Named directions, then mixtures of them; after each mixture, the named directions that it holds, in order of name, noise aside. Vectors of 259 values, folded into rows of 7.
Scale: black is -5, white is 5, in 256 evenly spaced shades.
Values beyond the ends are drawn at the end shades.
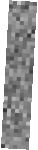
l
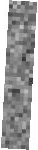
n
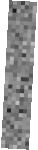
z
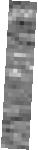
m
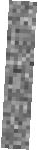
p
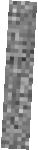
n, p, z.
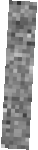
l, m.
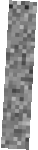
l, n, z.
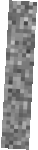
n, p.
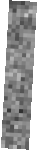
m, z.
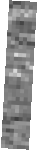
m.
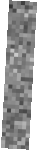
m, n, z.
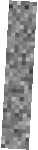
l, n, z.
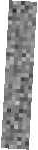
p, z.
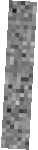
z.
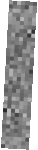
l.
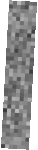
l.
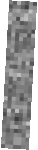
l, m, p.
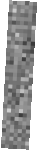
n, z.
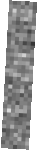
m, p, z.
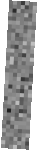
z.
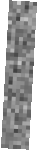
l, p.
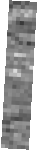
m.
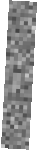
l, p.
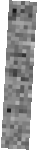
m, z.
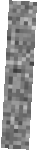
p.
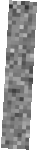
l, n, z.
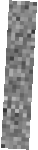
l.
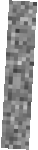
p.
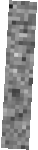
m, n.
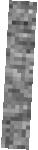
m, n, p.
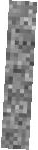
p, z.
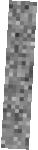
l, z.
